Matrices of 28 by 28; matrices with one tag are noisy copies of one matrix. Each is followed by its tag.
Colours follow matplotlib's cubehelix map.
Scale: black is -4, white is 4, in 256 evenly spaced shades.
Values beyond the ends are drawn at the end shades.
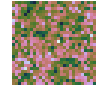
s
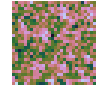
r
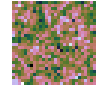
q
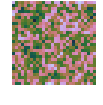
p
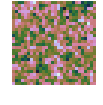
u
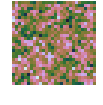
s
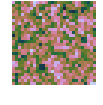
u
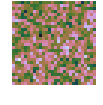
s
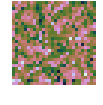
q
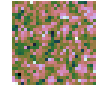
r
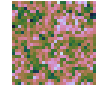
p
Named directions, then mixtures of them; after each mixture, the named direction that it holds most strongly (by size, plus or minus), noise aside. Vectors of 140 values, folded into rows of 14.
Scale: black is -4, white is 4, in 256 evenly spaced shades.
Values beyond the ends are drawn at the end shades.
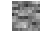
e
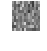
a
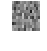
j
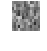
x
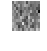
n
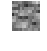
e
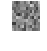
j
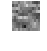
e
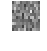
j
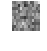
e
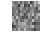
a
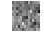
n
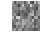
x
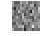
j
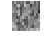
n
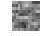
e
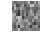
x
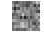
e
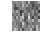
n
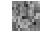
x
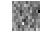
n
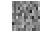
j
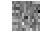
n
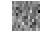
n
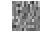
a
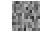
j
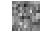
e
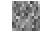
x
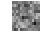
e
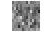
n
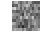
e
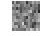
n
